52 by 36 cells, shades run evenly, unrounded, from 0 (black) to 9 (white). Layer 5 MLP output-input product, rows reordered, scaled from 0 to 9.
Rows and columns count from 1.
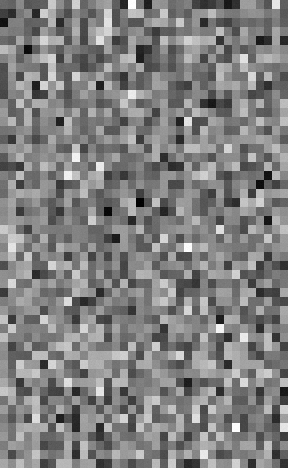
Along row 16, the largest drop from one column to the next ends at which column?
18
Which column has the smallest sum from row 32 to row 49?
35
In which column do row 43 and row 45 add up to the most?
29
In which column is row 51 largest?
26
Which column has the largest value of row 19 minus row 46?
13
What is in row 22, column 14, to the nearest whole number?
4
